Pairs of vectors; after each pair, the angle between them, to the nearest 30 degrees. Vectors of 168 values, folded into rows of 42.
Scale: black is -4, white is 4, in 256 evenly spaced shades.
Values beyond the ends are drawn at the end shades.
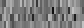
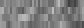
120 degrees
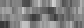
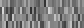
90 degrees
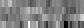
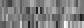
150 degrees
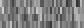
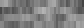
90 degrees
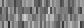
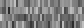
120 degrees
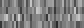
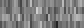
30 degrees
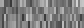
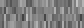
30 degrees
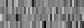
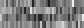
60 degrees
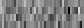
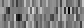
60 degrees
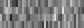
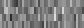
30 degrees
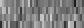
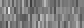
60 degrees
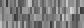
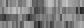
60 degrees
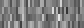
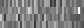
90 degrees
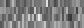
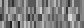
120 degrees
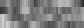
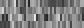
120 degrees
